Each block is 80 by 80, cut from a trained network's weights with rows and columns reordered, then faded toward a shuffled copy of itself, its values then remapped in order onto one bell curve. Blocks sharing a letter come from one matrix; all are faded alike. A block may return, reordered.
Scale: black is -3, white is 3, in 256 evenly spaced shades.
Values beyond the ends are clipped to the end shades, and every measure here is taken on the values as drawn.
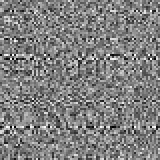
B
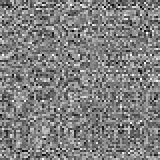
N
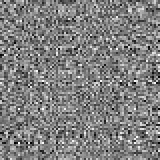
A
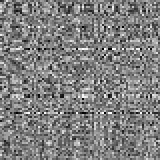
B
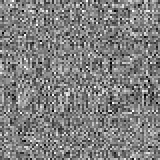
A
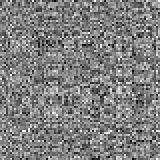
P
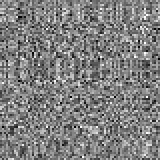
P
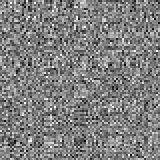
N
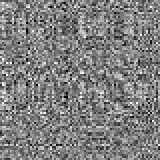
P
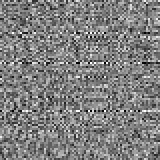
B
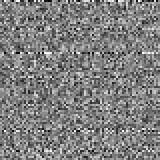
B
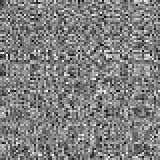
A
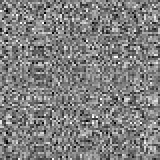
A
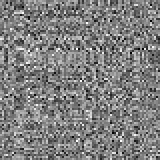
N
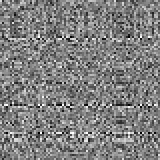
B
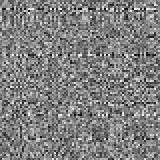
B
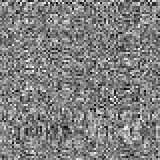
N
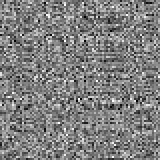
P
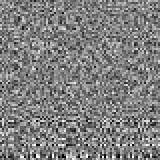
B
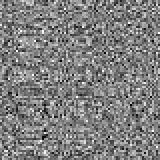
N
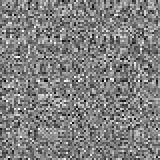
N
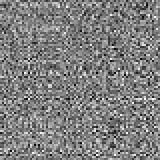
A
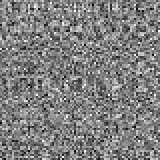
N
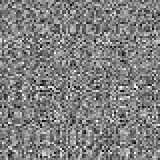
A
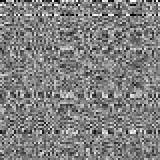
B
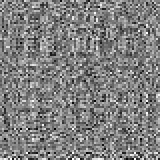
P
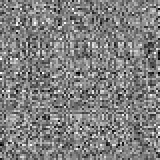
A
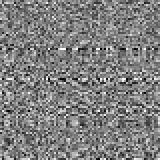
B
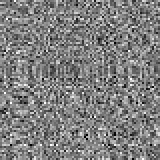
A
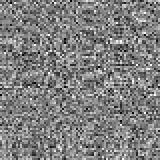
N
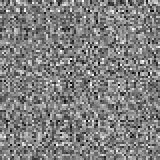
A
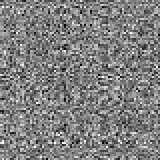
A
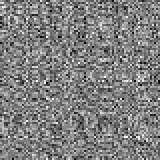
P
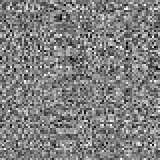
A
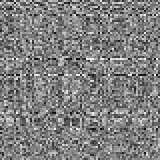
B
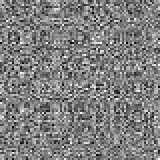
A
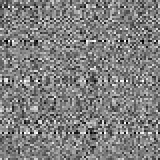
B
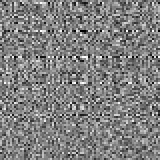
B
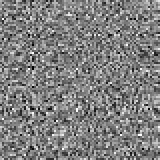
A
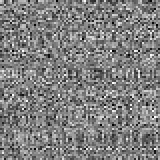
A
